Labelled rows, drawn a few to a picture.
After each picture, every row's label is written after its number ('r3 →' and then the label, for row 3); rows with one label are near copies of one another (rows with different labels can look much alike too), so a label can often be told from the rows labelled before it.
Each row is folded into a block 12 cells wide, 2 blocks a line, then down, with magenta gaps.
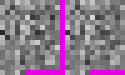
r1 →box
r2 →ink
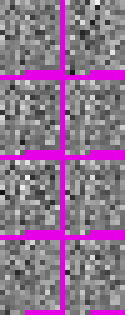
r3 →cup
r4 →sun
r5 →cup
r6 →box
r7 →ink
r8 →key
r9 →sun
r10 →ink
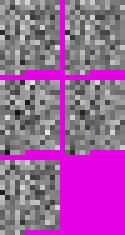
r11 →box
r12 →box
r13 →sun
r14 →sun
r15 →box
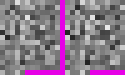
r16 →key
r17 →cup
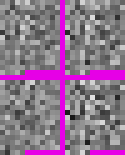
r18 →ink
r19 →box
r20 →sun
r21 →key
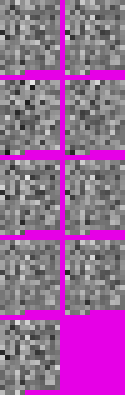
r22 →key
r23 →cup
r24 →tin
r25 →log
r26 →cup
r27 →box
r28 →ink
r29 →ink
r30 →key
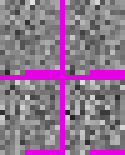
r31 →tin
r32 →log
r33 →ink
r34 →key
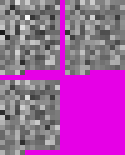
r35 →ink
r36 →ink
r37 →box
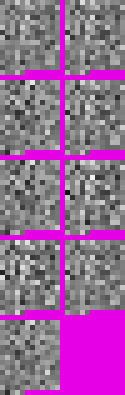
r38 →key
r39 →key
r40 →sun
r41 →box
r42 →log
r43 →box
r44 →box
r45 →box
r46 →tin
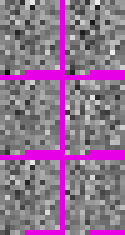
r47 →tin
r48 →sun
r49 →sun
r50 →cup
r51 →sun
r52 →key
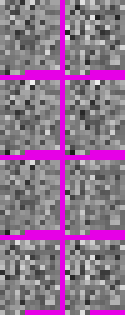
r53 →log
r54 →cup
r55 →tin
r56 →log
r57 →tin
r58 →key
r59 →key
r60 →cup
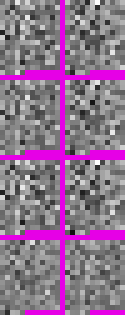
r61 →key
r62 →log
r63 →key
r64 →sun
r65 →key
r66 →log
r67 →log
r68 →cup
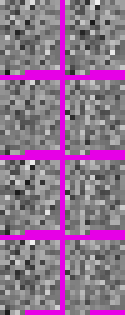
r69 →tin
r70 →sun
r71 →log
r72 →box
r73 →sun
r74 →box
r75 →log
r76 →box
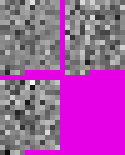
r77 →tin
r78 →box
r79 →log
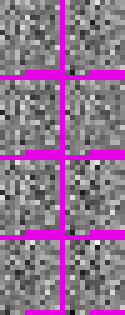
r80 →box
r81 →tin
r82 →box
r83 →cup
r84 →cup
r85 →sun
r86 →sun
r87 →tin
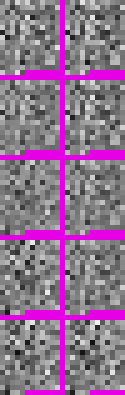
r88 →cup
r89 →key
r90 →cup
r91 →key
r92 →sun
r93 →cup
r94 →log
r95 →box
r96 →sun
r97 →sun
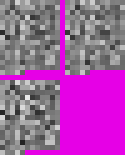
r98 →ink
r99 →key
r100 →key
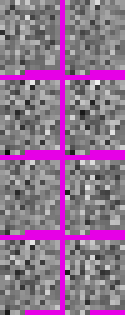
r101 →ink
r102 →tin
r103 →tin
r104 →sun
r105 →sun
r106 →ink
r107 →tin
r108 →cup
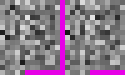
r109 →key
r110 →box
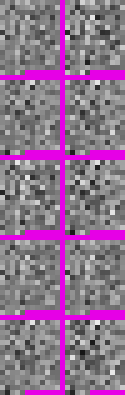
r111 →box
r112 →cup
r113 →tin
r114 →tin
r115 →key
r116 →tin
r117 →cup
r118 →ink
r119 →log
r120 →sun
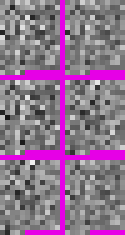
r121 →cup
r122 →ink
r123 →key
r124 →sun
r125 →log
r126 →ink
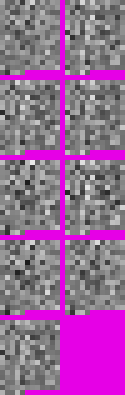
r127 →sun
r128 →key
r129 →ink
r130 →key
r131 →log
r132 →ink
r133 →sun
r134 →log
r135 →box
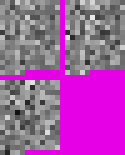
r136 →key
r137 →key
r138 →sun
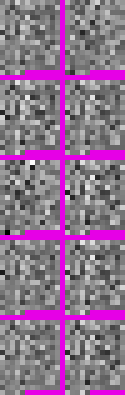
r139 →key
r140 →sun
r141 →key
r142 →key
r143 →tin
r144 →cup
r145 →box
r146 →key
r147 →cup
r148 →cup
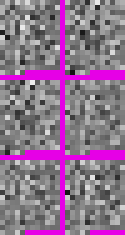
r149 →box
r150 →log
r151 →log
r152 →cup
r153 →key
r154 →box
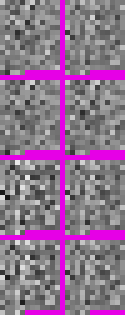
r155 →sun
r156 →box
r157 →tin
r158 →sun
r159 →key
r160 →key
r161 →key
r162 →box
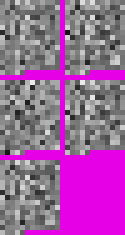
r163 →key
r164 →ink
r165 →tin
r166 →key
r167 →key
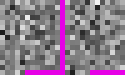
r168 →key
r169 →log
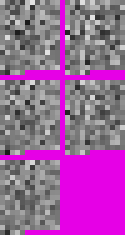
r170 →sun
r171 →key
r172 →tin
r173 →ink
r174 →log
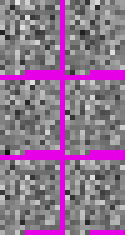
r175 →key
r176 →sun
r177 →tin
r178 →box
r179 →cup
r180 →box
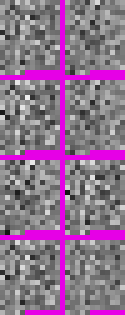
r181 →key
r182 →log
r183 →ink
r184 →sun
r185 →sun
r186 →box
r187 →ink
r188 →box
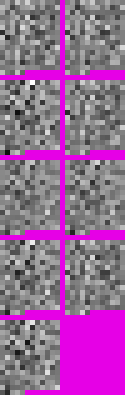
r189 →box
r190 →cup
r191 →tin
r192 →ink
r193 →sun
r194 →tin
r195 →sun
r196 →cup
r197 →sun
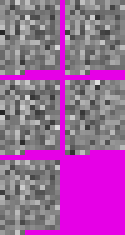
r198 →key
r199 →cup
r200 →box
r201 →tin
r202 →box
